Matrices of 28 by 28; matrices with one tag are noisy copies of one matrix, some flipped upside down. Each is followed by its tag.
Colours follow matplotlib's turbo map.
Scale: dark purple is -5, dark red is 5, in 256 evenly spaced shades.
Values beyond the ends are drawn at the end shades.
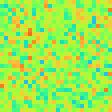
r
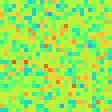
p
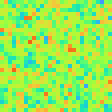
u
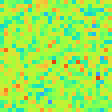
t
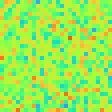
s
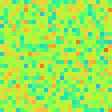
t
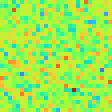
r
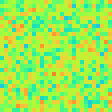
t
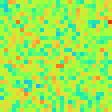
r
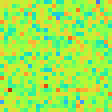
s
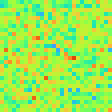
r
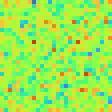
s
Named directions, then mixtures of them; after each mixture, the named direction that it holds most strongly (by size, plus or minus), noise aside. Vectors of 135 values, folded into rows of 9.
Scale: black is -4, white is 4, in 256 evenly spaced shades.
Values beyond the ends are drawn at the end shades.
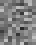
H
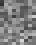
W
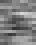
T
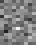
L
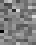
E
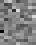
E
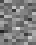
L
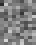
W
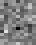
L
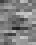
T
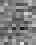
H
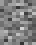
H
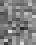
H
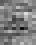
T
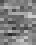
T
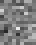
H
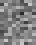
H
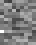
E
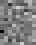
H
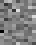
E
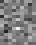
L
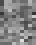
W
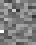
E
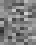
H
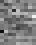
E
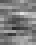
T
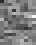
T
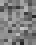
H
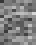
L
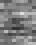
T
